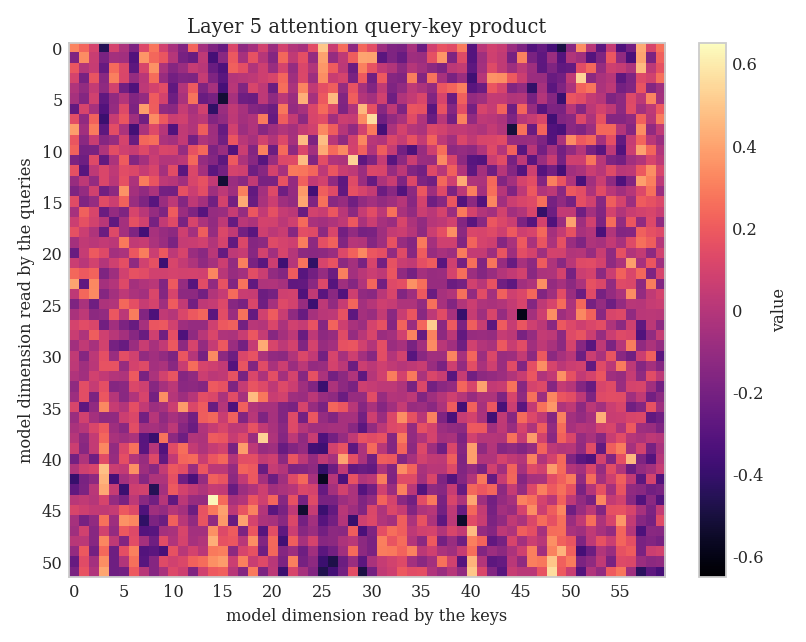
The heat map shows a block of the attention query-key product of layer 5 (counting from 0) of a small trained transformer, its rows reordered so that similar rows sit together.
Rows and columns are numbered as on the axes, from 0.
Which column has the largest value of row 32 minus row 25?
24
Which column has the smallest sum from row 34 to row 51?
25
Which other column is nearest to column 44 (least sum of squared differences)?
31
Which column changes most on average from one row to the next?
39
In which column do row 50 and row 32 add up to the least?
26
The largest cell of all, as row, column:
44, 14
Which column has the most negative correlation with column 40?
21
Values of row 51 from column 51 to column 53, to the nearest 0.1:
-0.3 0 -0.1
